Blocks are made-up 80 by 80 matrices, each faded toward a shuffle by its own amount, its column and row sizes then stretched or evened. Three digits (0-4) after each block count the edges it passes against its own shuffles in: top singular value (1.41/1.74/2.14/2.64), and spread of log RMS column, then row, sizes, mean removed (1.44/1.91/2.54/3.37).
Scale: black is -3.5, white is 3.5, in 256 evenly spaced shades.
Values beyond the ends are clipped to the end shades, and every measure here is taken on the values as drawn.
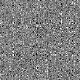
1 3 2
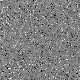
0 0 0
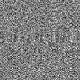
3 0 1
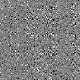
3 3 1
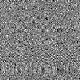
3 0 1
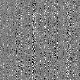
2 4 0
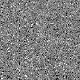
2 2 0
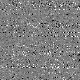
0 1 3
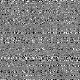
3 1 4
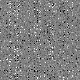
1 3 1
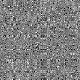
3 1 2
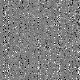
2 3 0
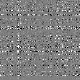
1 3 4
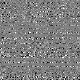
1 1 4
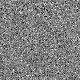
1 0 1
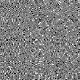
3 1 1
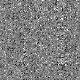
1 2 1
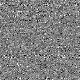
1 0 2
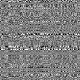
3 0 4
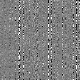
3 4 0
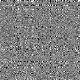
3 2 3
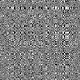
4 3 3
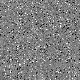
1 1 0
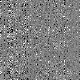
1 4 2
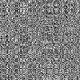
4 2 1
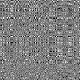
4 1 3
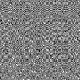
4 0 2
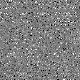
0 0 3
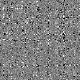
2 3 2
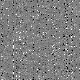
0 3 0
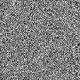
2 1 0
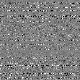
1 0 4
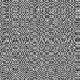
4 0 2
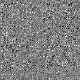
2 2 3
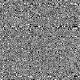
2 1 3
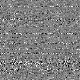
2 1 4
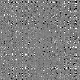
3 3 2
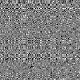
4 1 3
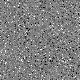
0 1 0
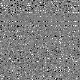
1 1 3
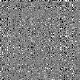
2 3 3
